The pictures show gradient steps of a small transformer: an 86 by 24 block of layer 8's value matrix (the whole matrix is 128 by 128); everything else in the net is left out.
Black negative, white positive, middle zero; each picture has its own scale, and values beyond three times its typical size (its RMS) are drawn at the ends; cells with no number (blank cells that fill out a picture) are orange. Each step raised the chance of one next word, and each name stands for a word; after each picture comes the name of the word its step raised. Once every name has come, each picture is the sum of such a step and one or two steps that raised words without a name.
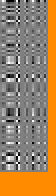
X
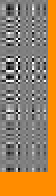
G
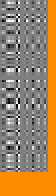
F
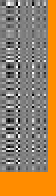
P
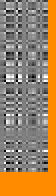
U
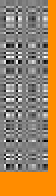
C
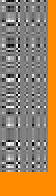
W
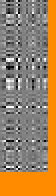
W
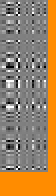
F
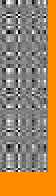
F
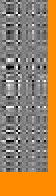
U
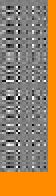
G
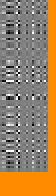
U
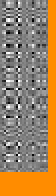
F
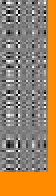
U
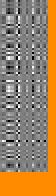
C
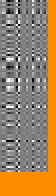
W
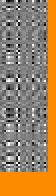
X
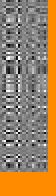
C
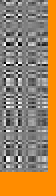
X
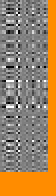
F
